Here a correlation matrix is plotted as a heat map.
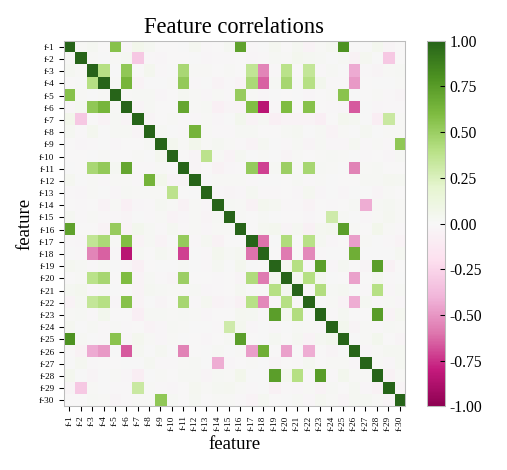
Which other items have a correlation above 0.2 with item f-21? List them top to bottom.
f-19, f-23, f-28
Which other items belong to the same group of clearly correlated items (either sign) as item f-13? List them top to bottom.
f-10
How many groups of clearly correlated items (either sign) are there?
9
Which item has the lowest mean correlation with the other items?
f-18
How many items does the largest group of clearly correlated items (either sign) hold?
9
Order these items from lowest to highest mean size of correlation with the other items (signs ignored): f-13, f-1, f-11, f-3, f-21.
f-13, f-21, f-1, f-3, f-11
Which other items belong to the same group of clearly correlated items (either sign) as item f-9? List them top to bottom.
f-30
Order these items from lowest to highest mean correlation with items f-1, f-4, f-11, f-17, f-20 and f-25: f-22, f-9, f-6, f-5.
f-9, f-5, f-22, f-6
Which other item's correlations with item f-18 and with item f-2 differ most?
f-6
